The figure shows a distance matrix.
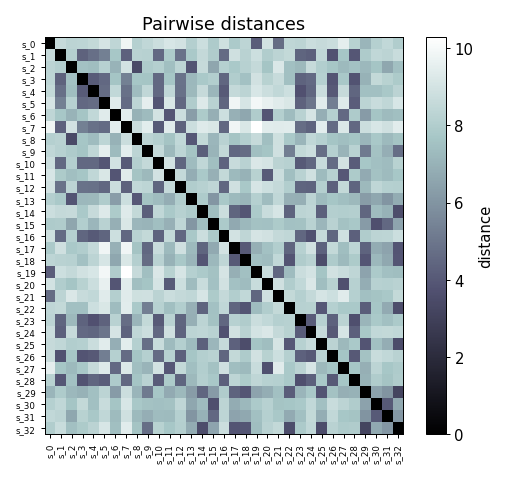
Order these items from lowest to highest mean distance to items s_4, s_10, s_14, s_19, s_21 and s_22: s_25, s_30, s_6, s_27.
s_25, s_30, s_6, s_27
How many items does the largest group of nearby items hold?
12
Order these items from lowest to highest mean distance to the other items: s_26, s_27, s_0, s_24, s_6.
s_26, s_24, s_6, s_27, s_0
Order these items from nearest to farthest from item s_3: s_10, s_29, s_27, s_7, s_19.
s_10, s_7, s_29, s_27, s_19
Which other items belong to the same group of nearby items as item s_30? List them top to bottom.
s_15, s_31
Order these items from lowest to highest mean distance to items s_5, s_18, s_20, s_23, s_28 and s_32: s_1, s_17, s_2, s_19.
s_1, s_17, s_2, s_19
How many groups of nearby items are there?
6
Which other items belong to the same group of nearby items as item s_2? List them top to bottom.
s_8, s_13
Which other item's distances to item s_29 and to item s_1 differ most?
s_32
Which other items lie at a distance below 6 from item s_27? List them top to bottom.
s_6, s_11, s_20
